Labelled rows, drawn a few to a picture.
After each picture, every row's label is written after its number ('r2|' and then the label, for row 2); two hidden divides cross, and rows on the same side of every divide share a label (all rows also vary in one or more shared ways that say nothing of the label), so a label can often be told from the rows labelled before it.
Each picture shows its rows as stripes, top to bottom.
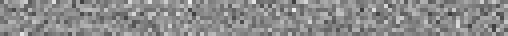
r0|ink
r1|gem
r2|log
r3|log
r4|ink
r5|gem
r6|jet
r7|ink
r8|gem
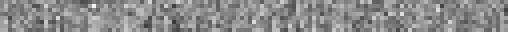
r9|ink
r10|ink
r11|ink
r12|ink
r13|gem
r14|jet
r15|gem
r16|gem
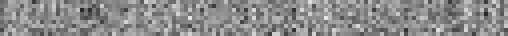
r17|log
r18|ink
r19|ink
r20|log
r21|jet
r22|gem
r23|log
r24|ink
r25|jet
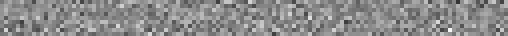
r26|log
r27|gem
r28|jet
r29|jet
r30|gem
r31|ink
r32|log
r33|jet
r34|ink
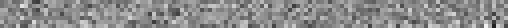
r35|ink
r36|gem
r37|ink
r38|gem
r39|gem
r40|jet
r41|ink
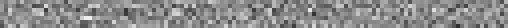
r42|gem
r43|log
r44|log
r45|ink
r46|gem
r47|jet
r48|log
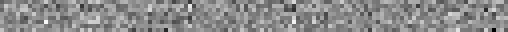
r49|log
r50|jet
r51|ink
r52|jet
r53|gem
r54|log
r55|jet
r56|jet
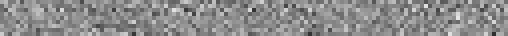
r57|ink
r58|gem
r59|log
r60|jet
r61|jet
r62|log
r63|jet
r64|jet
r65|jet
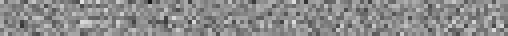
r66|gem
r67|ink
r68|log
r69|gem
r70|jet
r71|log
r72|ink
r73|log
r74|ink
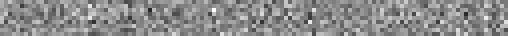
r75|ink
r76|jet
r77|gem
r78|jet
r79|ink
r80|gem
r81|gem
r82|ink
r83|jet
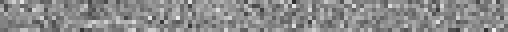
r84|jet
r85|log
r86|gem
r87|jet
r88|ink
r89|log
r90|log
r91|log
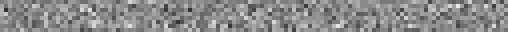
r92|log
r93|jet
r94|log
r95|ink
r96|log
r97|gem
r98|log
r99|jet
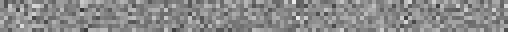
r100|log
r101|gem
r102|log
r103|gem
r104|ink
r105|jet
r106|gem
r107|ink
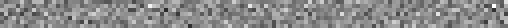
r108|gem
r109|log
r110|jet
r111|ink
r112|gem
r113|log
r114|log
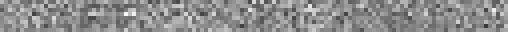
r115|jet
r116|jet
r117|log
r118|gem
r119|jet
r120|jet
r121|gem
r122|gem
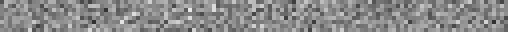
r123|ink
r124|jet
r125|jet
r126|log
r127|jet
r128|jet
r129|ink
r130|log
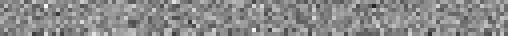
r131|gem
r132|ink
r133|gem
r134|log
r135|gem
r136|gem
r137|ink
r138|jet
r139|log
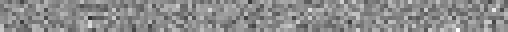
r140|ink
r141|ink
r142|gem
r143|log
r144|jet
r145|ink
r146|gem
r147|jet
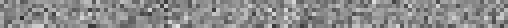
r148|gem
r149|log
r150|ink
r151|gem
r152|ink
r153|jet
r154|log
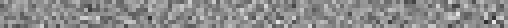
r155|jet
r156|ink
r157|ink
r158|jet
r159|gem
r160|gem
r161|log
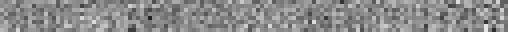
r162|ink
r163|log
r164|jet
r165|ink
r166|gem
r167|log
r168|ink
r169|jet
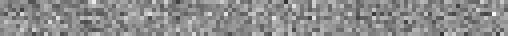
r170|gem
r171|log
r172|ink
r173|log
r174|gem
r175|jet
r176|jet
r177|jet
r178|gem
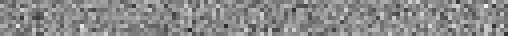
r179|log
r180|jet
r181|jet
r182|jet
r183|ink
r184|ink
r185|jet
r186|log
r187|ink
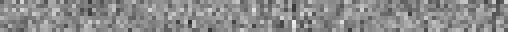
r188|gem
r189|jet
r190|jet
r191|jet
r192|jet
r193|log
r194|log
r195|ink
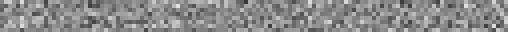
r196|gem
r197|log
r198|ink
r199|log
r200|gem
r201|jet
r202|gem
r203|ink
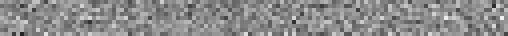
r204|jet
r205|ink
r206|log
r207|log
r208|gem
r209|jet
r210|gem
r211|gem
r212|ink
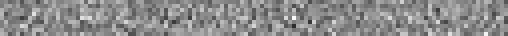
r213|ink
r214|jet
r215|gem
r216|gem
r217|log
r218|ink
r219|jet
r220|jet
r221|jet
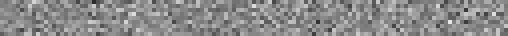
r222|ink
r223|ink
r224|ink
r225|log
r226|log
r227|jet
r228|gem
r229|ink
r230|ink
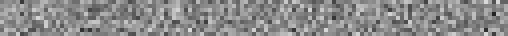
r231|ink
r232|jet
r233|jet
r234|ink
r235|gem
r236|gem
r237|log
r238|ink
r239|jet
